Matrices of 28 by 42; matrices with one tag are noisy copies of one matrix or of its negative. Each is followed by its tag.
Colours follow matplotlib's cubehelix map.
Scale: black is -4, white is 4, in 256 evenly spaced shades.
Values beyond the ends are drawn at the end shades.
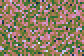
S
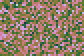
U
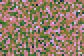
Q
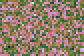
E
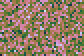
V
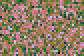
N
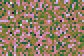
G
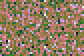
Q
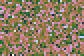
U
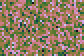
E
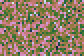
Q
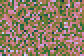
V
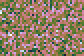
U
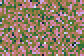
N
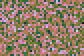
E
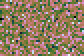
U
